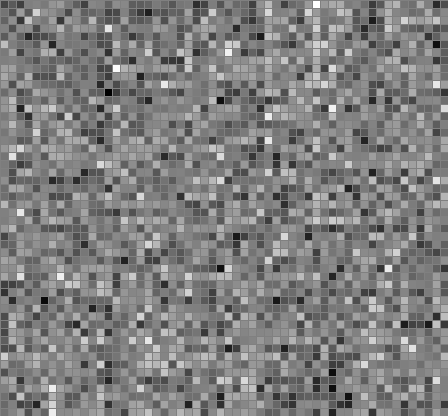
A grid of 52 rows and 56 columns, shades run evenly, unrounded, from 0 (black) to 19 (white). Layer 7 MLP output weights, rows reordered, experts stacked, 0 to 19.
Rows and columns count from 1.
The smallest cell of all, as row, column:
12, 14
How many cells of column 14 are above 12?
6
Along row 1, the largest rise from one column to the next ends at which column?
40
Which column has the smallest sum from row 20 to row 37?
53
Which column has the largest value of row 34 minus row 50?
49
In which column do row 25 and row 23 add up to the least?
7
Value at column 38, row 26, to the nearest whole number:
10
